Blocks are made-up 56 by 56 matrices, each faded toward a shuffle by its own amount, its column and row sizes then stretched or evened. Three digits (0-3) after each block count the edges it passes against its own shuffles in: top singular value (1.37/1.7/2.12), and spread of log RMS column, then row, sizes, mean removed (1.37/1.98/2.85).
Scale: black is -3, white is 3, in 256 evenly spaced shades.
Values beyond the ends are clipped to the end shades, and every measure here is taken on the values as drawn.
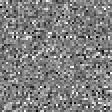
1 0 2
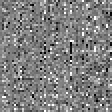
0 3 0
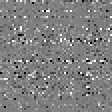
1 1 3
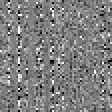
1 3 0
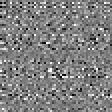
3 0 3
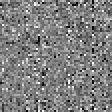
0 2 1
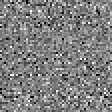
1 0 2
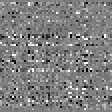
1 2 3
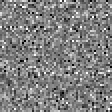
1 0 1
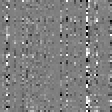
2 3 1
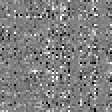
0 3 2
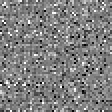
0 1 1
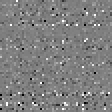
1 1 2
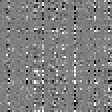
3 3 2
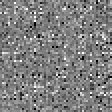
0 2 1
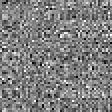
3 0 0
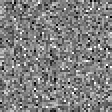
1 1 0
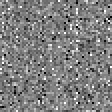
1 1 0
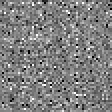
2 1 0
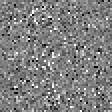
1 1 0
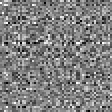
3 1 2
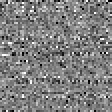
2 0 2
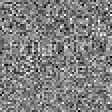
2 0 0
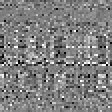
3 0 3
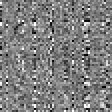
3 3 1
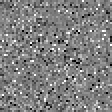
0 0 0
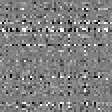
2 2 3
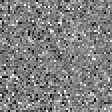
0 1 1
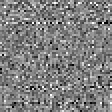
2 0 2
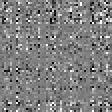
0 3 3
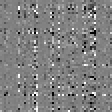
2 3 2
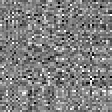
3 1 1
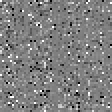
0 2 1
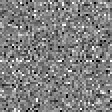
2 0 1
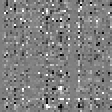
2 3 2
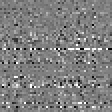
1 2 3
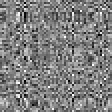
3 2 0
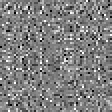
3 1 1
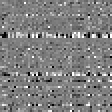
3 1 3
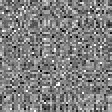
3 0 0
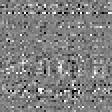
2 1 3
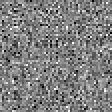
2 0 0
